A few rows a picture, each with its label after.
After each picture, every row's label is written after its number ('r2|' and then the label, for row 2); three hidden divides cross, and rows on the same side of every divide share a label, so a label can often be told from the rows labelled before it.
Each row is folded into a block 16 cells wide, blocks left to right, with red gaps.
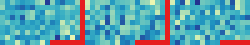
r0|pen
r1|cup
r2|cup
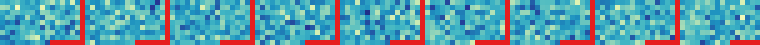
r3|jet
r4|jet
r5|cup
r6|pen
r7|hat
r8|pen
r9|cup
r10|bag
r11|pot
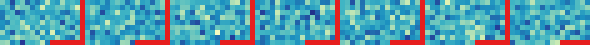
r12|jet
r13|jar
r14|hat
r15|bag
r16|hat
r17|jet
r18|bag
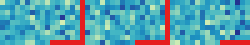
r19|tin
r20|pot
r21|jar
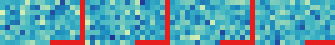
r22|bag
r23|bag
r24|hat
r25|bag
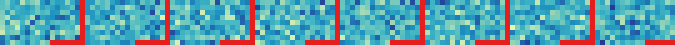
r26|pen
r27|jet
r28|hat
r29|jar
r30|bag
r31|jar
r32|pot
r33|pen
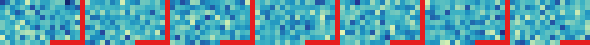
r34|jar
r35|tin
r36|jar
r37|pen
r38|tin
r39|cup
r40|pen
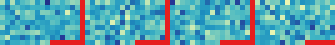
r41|pen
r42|pen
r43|jar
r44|cup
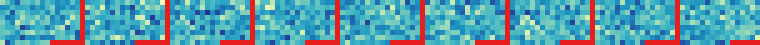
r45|bag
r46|hat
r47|hat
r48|pot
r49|jar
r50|jar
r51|jet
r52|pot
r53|cup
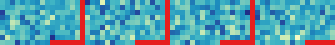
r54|hat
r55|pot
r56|pot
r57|jet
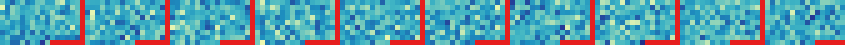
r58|cup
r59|pot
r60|pot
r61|jet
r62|jar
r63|cup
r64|jar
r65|jet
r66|jet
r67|cup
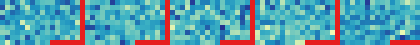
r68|jar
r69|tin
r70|pot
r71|jar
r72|cup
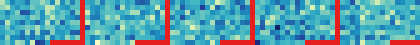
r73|cup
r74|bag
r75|jar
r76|pen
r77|bag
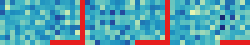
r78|jar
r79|jet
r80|bag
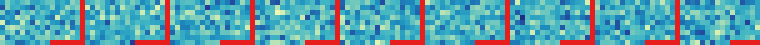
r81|jar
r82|cup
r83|pen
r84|bag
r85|jar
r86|cup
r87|bag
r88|cup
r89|bag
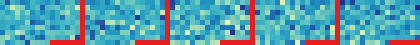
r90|pen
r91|bag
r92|jar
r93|pot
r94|jar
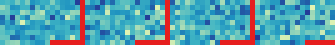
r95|bag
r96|tin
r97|pot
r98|cup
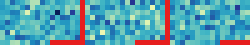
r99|bag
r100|pen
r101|jet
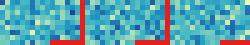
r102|jar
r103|jar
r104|pot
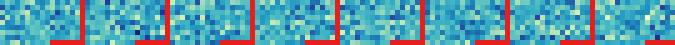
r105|bag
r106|pot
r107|cup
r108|jet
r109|bag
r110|pot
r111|pen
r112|hat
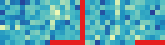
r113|hat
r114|jet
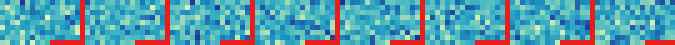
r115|pot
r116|jar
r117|pot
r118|pen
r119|jar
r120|hat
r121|jet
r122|jar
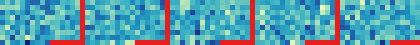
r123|hat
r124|bag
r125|hat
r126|pen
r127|tin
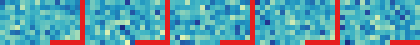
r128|jar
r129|jar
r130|jet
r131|jar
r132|tin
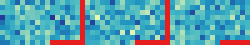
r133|tin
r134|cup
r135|pot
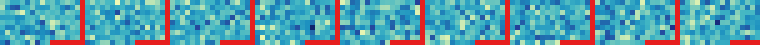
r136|cup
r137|cup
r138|cup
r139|pot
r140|tin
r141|jet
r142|bag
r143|tin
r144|hat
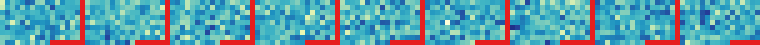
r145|cup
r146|tin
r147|jet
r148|hat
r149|cup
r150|jar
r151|tin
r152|bag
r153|hat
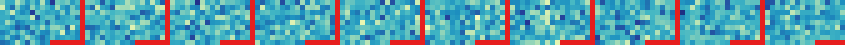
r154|cup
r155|tin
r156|cup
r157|jet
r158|jar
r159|hat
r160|bag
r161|cup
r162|hat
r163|bag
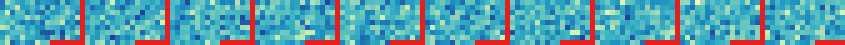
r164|pot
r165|bag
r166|bag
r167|jet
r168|pen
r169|hat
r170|cup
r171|pot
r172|cup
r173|tin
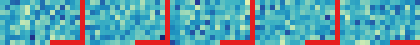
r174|bag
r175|bag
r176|cup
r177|tin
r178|bag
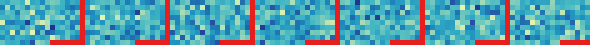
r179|jar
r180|pot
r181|cup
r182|pen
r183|bag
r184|tin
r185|bag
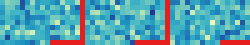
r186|pot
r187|hat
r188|jar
